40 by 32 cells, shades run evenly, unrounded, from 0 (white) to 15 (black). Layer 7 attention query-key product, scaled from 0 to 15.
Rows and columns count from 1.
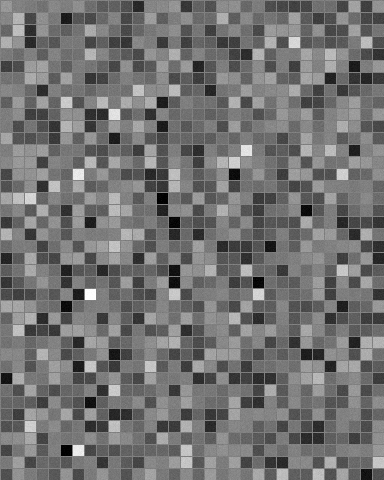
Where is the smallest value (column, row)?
8, 25
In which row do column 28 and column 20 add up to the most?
15
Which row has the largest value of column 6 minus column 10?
18
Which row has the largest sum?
19
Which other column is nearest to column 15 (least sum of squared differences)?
22
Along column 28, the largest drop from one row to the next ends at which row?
5
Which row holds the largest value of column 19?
21
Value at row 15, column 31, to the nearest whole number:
9
